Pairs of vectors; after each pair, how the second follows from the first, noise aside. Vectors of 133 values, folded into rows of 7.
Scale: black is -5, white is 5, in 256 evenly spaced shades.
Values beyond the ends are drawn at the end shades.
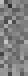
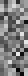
reversed, scaled up.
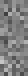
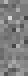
wrapped around, partly zeroed.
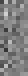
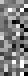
reversed, scaled up.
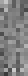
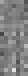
partly zeroed.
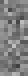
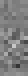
partly zeroed.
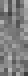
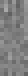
shrunk.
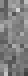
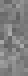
wrapped around, shrunk.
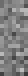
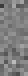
wrapped around, negated, partly zeroed.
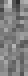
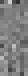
partly zeroed.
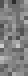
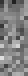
copied.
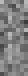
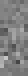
wrapped around, partly zeroed.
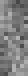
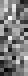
reversed, scaled up.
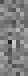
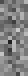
copied.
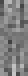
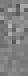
wrapped around, negated, partly zeroed.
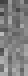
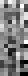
reversed, scaled up.
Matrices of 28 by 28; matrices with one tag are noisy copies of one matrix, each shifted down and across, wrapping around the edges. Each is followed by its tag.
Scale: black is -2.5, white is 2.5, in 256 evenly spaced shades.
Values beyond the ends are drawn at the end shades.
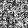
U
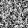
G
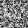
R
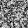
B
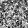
B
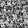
R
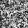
U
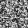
G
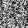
G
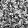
R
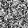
B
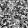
G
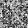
U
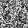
G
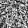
G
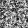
G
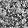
R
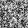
U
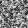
B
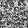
R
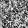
B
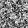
B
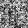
U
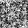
U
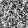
B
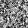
B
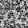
R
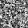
G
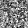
G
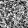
G
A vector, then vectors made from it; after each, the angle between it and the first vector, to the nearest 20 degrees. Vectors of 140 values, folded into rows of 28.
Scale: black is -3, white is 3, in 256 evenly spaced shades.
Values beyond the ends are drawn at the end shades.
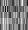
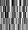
80 degrees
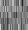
140 degrees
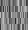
60 degrees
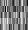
20 degrees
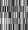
20 degrees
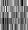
160 degrees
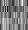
20 degrees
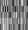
20 degrees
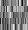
140 degrees
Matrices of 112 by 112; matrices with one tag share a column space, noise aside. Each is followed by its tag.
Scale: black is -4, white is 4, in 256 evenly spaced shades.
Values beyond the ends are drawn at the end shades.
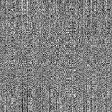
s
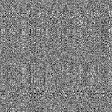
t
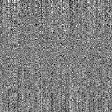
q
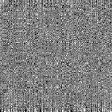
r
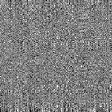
r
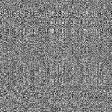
t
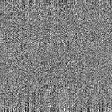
r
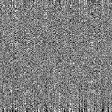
r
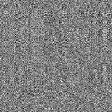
t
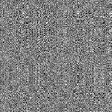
t
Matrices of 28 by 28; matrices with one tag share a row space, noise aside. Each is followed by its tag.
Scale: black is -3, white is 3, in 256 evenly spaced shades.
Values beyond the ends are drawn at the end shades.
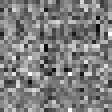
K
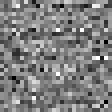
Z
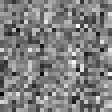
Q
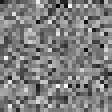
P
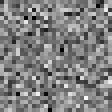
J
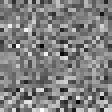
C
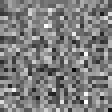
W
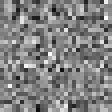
P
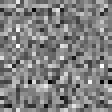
C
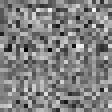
C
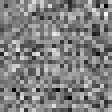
Z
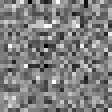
W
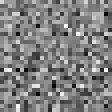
P
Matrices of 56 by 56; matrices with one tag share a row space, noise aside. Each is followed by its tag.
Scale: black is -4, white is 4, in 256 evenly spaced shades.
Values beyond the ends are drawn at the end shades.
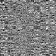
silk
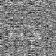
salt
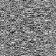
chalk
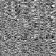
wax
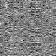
salt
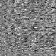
wax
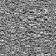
chalk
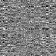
silk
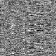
chalk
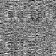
salt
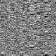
chalk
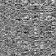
wax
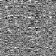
salt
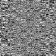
silk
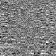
silk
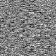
chalk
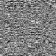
salt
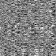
wax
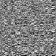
wax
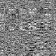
chalk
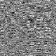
chalk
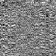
silk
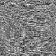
chalk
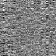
silk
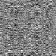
salt
